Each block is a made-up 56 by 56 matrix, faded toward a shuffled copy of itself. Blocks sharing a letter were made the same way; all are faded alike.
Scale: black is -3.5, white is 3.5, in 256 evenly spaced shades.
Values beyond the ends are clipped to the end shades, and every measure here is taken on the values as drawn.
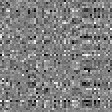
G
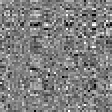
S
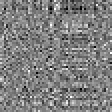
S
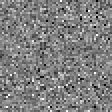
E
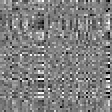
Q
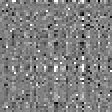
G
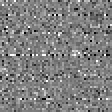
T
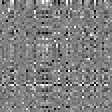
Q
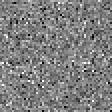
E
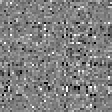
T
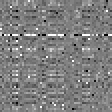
Q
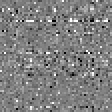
T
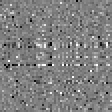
T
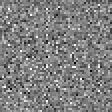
E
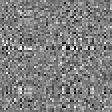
S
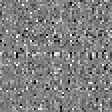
T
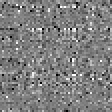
T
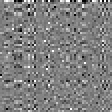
Q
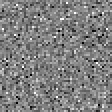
E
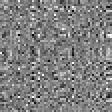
S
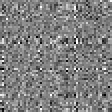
S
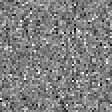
E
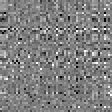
G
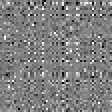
Q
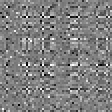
Q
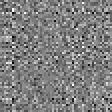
S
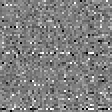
T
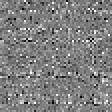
T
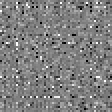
T
